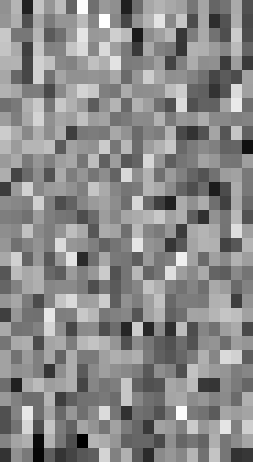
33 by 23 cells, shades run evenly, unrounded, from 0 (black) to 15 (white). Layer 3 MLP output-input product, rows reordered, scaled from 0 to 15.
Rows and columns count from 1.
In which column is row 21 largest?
14
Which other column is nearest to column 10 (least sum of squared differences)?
2
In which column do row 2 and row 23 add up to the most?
15
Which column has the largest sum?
10
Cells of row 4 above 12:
2
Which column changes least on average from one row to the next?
4
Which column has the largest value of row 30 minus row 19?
3
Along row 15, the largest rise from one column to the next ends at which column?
17
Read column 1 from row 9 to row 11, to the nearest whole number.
9 12 11
